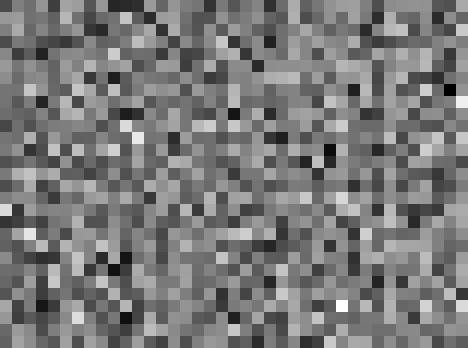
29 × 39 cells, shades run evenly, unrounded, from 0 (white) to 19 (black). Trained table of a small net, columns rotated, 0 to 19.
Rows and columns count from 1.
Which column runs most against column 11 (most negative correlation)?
13
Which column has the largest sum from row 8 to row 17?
32
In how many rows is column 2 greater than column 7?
17
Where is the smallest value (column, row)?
29, 26
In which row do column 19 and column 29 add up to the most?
19
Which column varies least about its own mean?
25
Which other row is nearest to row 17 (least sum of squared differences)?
6
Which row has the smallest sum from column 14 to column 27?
11
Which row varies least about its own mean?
28
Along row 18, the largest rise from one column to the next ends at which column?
2
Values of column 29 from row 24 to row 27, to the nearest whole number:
11 8 0 11
